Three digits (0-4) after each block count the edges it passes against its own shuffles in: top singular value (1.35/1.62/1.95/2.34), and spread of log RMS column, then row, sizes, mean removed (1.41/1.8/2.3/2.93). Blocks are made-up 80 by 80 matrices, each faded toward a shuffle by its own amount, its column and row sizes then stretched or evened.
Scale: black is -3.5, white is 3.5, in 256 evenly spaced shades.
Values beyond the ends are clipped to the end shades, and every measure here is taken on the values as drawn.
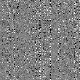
2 4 1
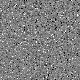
1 0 0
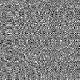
4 1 2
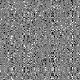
4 3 0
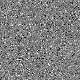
1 0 1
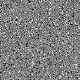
1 2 0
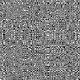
4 2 2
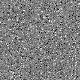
1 1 0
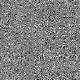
2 3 1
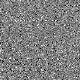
0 1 3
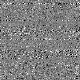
1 0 4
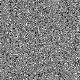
0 2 0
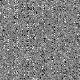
2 3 0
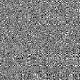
4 2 3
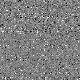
1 0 3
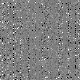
1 4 1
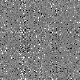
2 3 2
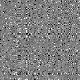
4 2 2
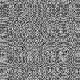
4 0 0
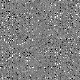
2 3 1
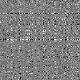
4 3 3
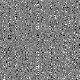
2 3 1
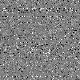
0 0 3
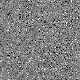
2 2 0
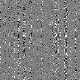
3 4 0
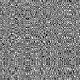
4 2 2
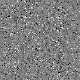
1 2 1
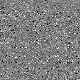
0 0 2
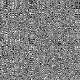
3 2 1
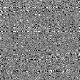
3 1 4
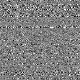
1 0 4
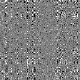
4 4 3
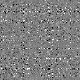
2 2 3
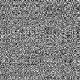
4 0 2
